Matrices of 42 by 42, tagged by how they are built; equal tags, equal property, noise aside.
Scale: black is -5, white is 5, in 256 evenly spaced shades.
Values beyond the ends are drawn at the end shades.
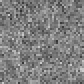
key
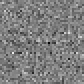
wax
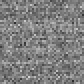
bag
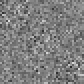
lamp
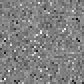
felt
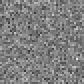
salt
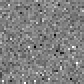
felt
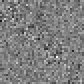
lamp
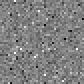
felt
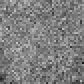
key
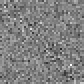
lamp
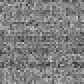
bag
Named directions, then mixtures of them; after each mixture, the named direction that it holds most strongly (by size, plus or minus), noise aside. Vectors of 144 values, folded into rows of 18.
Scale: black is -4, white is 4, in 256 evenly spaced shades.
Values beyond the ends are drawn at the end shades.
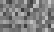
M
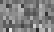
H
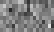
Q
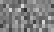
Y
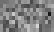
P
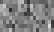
Q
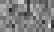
Q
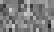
Q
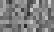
M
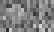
H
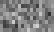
P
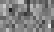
Q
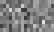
Y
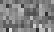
H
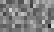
M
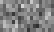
P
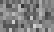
H
